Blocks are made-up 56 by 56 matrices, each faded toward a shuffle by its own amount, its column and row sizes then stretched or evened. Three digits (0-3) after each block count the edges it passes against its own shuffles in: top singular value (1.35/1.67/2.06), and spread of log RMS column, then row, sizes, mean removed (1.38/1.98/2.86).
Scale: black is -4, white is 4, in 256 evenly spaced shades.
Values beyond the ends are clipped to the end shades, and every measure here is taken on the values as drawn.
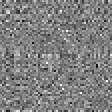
3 0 2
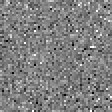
0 0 0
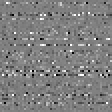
2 0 3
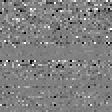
0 0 3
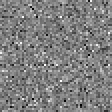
0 0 1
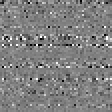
3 0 3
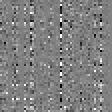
3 3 1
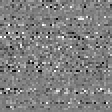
0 0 3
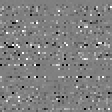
0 1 3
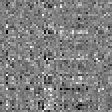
3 2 2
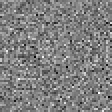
2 0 1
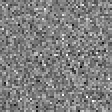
1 0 0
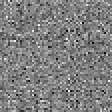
2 0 1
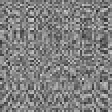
3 1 1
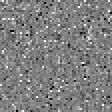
1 1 0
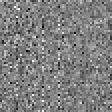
1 2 0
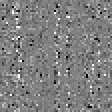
1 2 1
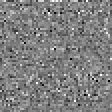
1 0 2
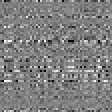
3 1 3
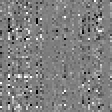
2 3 1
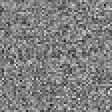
2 0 0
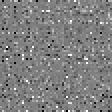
0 1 2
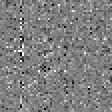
2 2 1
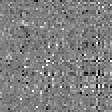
3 2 1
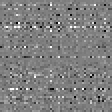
1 1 3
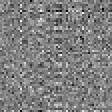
3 2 1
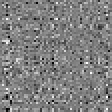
3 2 2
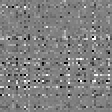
2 2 3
